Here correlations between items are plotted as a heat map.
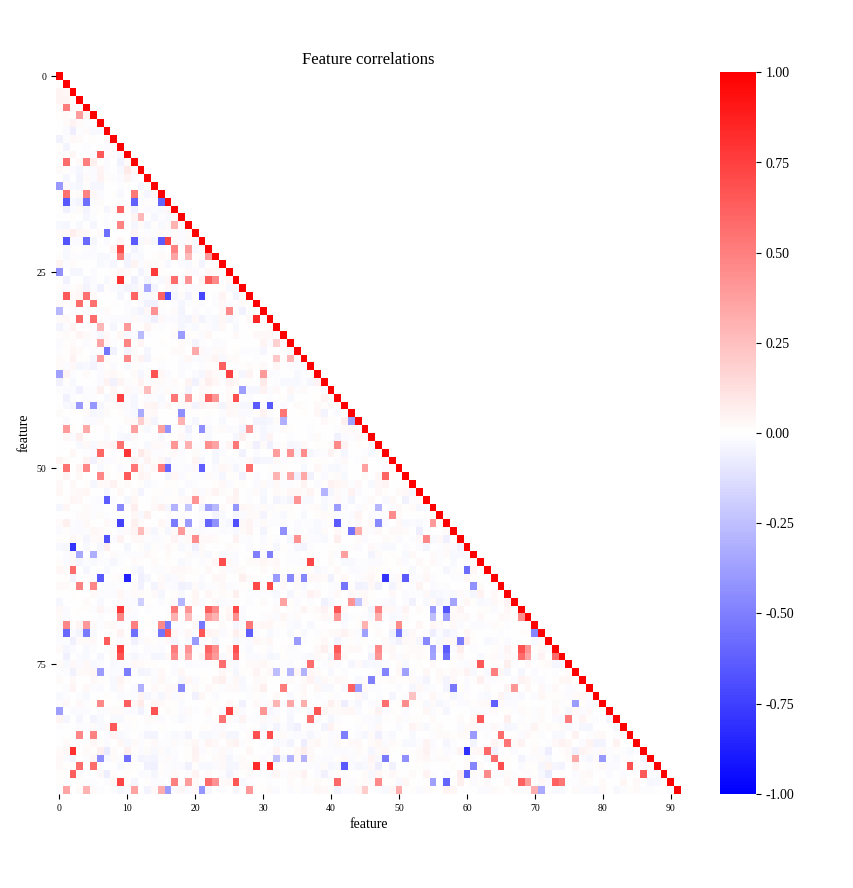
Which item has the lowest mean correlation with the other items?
57
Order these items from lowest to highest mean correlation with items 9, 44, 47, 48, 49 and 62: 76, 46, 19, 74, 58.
76, 46, 58, 19, 74
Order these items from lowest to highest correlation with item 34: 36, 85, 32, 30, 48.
85, 30, 32, 36, 48
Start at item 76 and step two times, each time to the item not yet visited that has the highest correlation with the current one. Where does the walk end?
87
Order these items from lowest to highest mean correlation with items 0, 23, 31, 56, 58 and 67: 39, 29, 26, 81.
81, 39, 26, 29
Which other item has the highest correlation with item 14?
25
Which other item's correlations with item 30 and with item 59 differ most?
7
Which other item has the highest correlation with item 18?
58
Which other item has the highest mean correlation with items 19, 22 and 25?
9
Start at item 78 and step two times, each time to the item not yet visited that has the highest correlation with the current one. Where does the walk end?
33
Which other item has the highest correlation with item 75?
62
